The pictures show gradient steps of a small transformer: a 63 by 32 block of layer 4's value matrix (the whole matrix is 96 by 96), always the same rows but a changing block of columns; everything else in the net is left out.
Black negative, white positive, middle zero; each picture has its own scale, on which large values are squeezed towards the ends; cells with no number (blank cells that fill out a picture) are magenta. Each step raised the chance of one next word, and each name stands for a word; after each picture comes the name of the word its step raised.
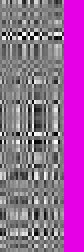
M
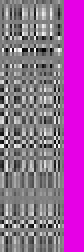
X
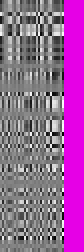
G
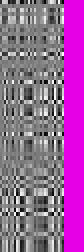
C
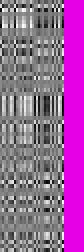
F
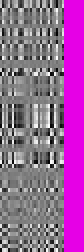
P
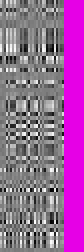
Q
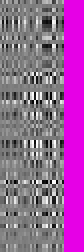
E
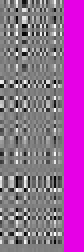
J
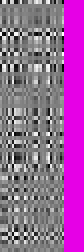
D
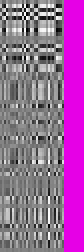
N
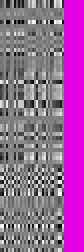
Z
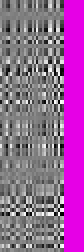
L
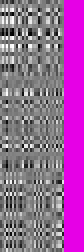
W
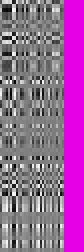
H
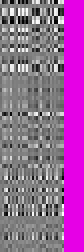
H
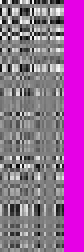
H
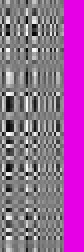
G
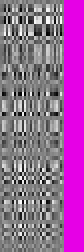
G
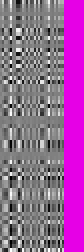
E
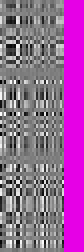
Q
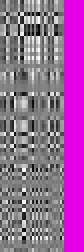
G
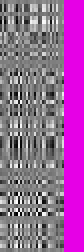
L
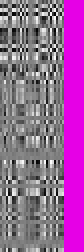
N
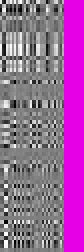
Q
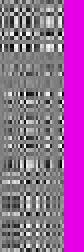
W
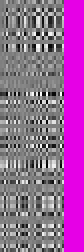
W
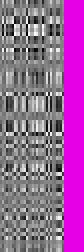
G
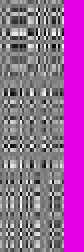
W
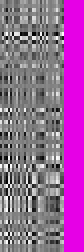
D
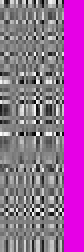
C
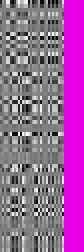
C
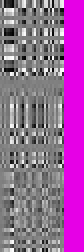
P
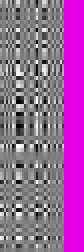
L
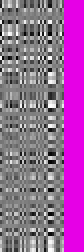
P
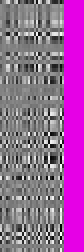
D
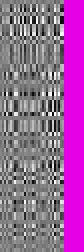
G
